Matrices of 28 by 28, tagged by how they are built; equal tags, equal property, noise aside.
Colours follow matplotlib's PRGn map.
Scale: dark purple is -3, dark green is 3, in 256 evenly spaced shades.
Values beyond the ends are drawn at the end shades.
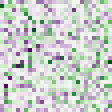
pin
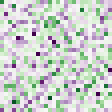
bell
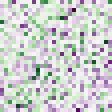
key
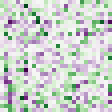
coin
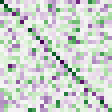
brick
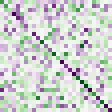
brick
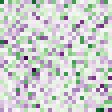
key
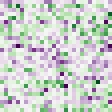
pin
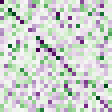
brick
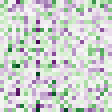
coin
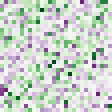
key
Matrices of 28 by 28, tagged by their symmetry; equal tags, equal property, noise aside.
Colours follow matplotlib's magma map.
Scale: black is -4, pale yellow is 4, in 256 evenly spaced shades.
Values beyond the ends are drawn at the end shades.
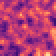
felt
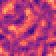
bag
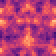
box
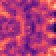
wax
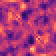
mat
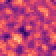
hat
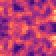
wax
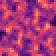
mat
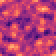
mat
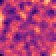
felt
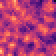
felt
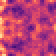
wax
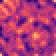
bag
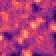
bag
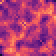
bag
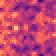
wax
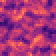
mat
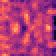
wax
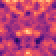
box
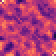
hat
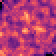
hat
